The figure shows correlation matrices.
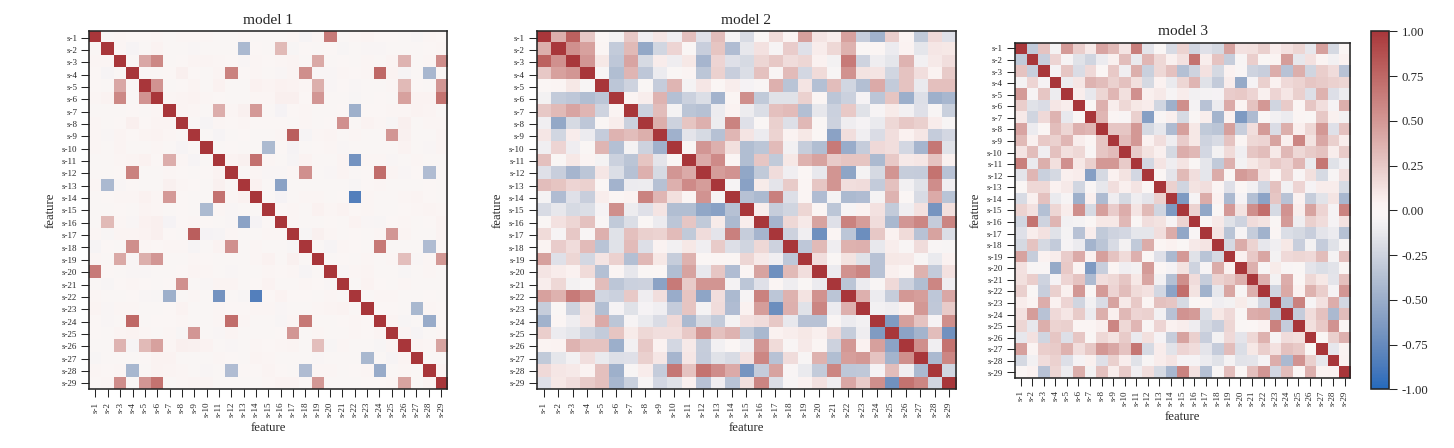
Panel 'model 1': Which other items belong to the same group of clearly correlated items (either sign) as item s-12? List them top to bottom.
s-4, s-18, s-24, s-28
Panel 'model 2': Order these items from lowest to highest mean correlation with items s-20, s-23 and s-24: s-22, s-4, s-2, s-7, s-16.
s-7, s-2, s-4, s-22, s-16
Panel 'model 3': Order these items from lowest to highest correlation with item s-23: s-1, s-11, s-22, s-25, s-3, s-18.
s-22, s-18, s-1, s-11, s-3, s-25
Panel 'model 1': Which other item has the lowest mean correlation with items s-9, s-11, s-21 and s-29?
s-22
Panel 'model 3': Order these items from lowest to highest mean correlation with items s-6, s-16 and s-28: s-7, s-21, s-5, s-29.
s-5, s-7, s-21, s-29
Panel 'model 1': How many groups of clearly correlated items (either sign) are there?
9
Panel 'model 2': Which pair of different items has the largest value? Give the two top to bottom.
s-1, s-3
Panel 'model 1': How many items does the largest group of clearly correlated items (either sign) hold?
6
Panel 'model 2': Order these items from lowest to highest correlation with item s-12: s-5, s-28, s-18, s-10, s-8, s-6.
s-6, s-18, s-5, s-8, s-10, s-28
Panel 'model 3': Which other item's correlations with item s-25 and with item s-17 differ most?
s-9
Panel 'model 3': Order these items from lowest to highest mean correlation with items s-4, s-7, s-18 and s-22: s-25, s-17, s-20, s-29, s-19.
s-20, s-17, s-25, s-19, s-29
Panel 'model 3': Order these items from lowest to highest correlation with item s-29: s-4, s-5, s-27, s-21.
s-5, s-27, s-4, s-21
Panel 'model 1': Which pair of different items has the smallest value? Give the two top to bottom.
s-14, s-22
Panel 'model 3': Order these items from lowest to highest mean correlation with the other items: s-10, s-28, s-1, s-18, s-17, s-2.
s-17, s-18, s-28, s-2, s-1, s-10
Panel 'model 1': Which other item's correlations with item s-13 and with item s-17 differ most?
s-9
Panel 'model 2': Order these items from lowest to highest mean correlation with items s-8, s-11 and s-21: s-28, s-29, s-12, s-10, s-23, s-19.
s-29, s-23, s-10, s-19, s-28, s-12
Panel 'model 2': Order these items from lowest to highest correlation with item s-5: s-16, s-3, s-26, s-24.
s-16, s-3, s-26, s-24
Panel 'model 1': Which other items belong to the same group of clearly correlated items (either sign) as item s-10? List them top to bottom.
s-15
